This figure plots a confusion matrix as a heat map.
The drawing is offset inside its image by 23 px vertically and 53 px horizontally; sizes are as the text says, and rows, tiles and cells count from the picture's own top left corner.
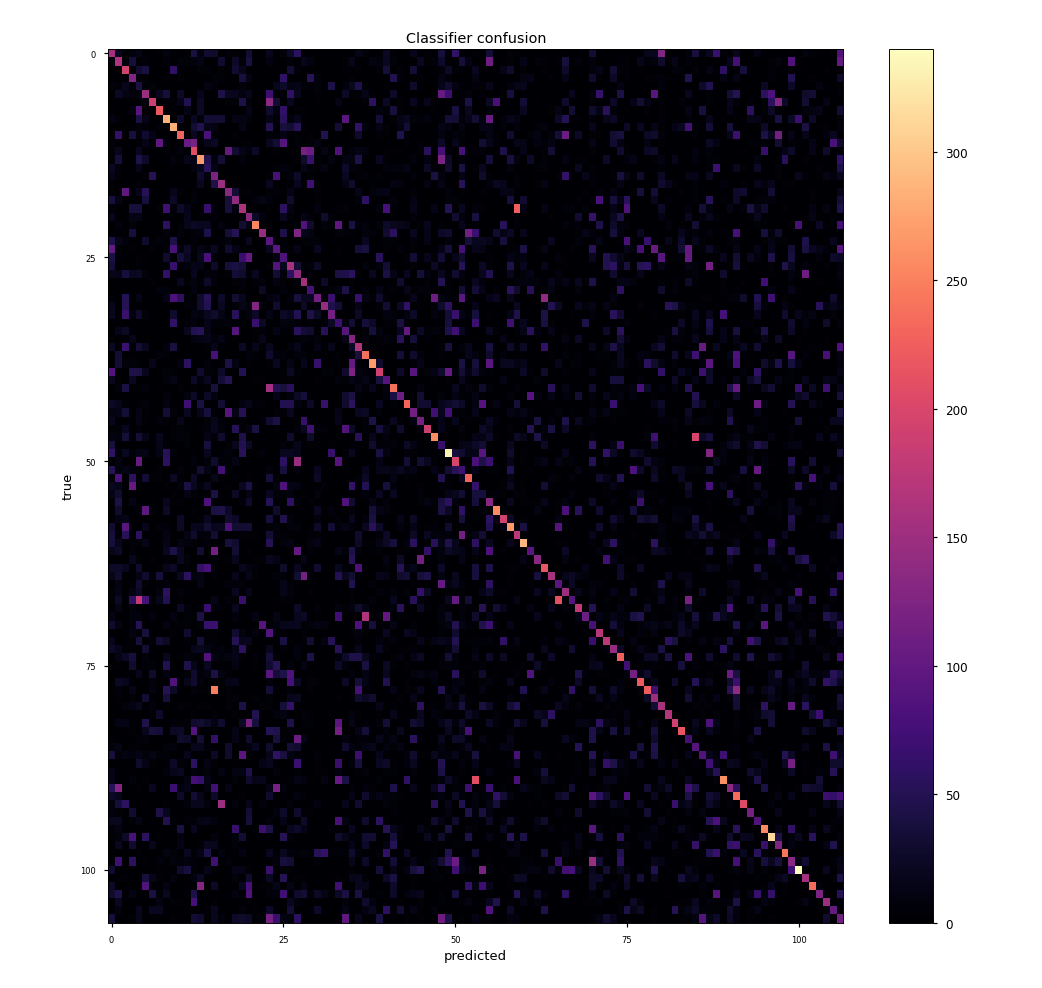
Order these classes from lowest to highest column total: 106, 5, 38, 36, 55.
38, 5, 36, 55, 106
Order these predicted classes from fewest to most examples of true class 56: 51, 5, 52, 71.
52, 71, 51, 5
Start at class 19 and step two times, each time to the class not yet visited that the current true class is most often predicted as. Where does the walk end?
51
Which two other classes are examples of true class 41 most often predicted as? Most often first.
23, 91
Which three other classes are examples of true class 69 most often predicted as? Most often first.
37, 40, 33
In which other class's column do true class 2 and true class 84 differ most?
27
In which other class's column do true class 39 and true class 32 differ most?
35
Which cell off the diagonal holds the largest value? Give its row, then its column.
78, 15
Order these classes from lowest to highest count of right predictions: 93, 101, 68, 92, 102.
93, 101, 68, 92, 102
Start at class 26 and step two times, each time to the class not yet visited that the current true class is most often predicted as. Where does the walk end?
99
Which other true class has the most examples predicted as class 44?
39
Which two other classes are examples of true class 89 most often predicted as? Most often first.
53, 33
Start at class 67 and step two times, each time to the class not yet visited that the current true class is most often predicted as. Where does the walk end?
48
